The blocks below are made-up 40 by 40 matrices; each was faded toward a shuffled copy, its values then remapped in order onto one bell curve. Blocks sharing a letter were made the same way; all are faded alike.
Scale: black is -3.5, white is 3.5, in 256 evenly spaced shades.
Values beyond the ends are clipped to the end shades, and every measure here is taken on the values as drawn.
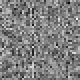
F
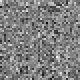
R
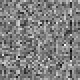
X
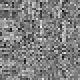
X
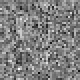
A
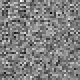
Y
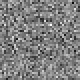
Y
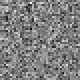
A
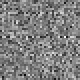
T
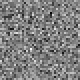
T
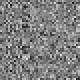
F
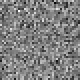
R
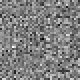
F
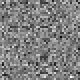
F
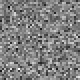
T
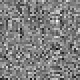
A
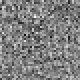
A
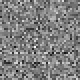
T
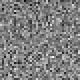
R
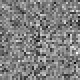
A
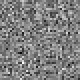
Y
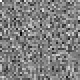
X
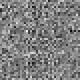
F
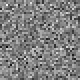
Y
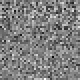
T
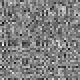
F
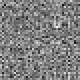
A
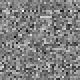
T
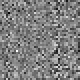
X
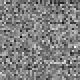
Y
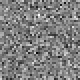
T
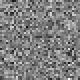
F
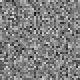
R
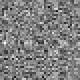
F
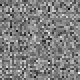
X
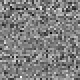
T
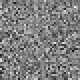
A
